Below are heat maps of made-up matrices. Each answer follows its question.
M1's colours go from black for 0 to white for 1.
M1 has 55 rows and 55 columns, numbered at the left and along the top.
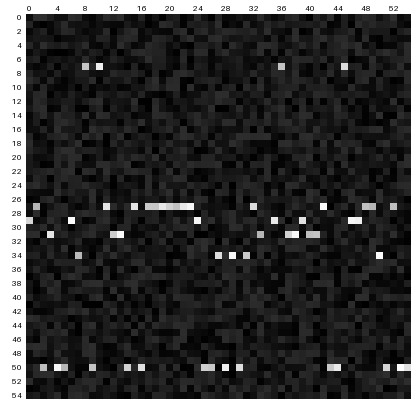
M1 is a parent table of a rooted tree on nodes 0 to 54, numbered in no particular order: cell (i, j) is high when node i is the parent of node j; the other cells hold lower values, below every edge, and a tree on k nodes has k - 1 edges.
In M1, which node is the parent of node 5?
50
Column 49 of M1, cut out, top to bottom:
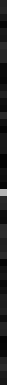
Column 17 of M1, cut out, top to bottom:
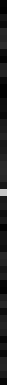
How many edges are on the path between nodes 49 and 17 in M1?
2
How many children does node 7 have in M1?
4
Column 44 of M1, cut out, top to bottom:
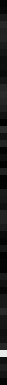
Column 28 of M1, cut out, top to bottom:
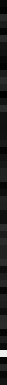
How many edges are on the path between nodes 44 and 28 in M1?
2
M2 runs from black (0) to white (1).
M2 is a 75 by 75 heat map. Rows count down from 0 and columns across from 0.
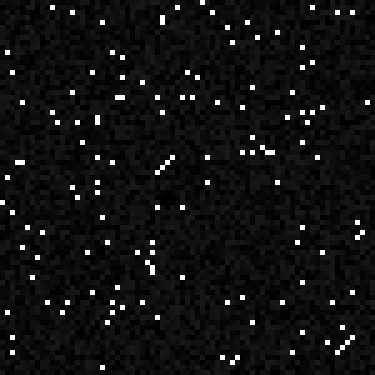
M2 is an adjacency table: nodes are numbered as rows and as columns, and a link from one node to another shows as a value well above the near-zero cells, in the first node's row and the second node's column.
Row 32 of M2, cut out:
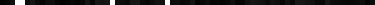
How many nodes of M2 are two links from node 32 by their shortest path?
5
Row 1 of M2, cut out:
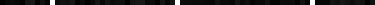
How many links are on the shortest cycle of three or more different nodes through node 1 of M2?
4
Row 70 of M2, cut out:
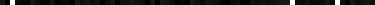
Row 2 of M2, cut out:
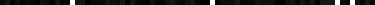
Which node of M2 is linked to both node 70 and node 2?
node 67
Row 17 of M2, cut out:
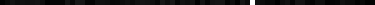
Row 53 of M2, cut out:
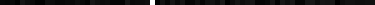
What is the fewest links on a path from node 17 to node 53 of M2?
3
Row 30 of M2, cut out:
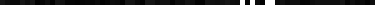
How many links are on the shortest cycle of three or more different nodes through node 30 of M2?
5
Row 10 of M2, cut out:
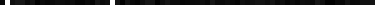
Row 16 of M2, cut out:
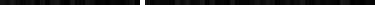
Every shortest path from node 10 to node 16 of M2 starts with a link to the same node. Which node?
node 22
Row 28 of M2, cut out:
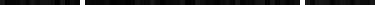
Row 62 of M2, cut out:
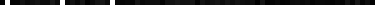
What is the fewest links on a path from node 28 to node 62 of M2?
3
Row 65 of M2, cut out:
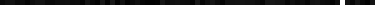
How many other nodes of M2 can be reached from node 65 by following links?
2
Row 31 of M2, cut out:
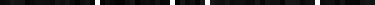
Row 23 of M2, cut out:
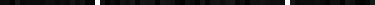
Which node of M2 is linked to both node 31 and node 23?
node 19
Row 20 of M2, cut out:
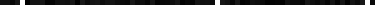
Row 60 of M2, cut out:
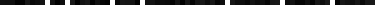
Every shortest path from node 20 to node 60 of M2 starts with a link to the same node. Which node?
node 4
